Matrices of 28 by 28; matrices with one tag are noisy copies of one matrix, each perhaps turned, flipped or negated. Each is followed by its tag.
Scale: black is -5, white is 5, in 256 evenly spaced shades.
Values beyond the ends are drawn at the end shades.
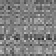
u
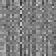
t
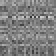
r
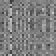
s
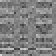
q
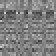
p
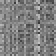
u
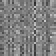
t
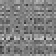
u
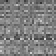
u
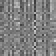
t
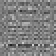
s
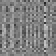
s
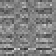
q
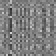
s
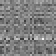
u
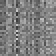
r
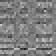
q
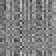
t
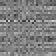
t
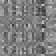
p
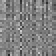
t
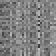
r
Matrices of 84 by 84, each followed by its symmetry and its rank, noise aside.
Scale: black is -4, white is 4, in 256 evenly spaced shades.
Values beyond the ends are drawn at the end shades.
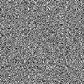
antisymmetric, rank twelve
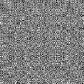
antisymmetric, rank eight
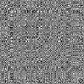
symmetric, rank six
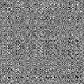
no symmetry, rank eight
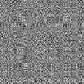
antisymmetric, rank six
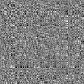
antisymmetric, rank eight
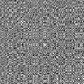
symmetric, rank six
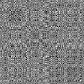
symmetric, rank six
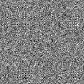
antisymmetric, rank twelve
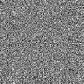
no symmetry, rank twelve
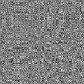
antisymmetric, rank eight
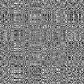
antisymmetric, rank six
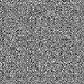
antisymmetric, rank twelve
